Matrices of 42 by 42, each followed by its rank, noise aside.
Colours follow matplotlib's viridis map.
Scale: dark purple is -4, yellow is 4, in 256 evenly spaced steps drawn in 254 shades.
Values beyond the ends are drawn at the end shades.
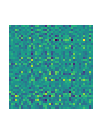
four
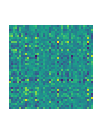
four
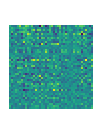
four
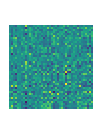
four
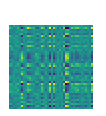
one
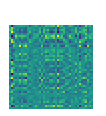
two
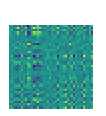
two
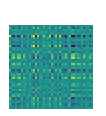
one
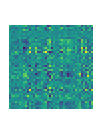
three
